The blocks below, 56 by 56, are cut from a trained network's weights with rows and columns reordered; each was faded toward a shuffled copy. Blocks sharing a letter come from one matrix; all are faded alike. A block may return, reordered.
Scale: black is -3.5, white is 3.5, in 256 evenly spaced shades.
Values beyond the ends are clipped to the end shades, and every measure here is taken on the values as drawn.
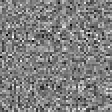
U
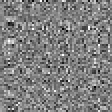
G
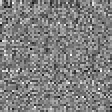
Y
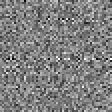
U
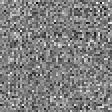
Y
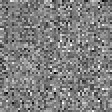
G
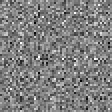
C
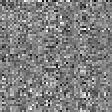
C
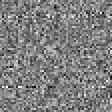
U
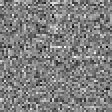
Y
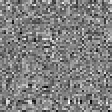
U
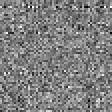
U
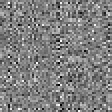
G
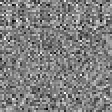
U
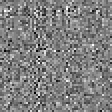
G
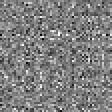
C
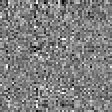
G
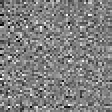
G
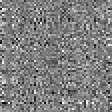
C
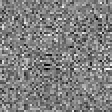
Y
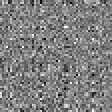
G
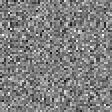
Y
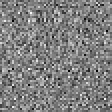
U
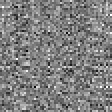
C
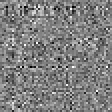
C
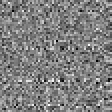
Y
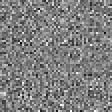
Y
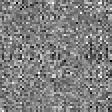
C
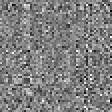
G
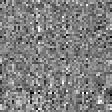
C
